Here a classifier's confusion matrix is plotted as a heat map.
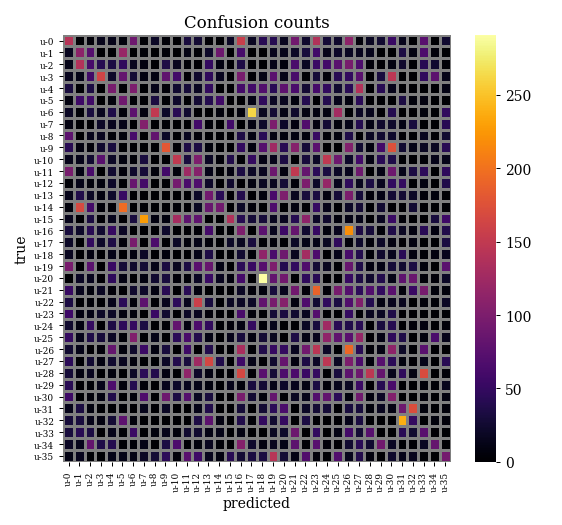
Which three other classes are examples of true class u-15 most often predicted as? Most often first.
u-7, u-10, u-22
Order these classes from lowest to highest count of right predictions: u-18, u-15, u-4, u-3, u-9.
u-4, u-18, u-15, u-3, u-9
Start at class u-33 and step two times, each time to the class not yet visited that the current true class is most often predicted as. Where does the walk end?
u-23
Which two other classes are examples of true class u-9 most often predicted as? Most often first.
u-30, u-19
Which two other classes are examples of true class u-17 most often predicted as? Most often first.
u-6, u-8
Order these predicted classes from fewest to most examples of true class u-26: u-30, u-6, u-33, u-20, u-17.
u-17, u-6, u-20, u-33, u-30
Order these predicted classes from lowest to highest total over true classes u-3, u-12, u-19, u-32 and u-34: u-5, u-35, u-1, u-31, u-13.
u-1, u-35, u-5, u-13, u-31
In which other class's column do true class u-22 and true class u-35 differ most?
u-12
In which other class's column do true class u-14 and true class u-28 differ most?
u-5
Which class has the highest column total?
u-26
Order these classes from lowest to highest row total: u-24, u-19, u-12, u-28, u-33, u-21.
u-33, u-24, u-12, u-21, u-19, u-28
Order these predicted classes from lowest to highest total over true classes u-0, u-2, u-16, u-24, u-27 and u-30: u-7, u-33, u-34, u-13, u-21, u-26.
u-34, u-7, u-33, u-21, u-13, u-26
